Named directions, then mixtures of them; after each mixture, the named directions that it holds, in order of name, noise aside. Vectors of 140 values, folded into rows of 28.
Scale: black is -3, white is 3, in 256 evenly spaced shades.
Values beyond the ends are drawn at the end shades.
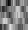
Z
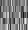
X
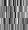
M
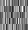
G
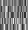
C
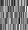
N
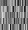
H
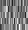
C, N.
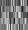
H, X, Z.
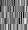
N, X.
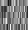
H, N, Z.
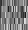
C, N, X.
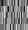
H, N.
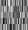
G, H, Z.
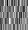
M, N.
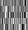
C.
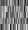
C, H, N.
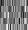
N, X.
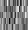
G, M.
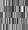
G.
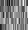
N, Z.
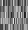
C, H, Z.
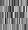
G, N.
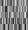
C.
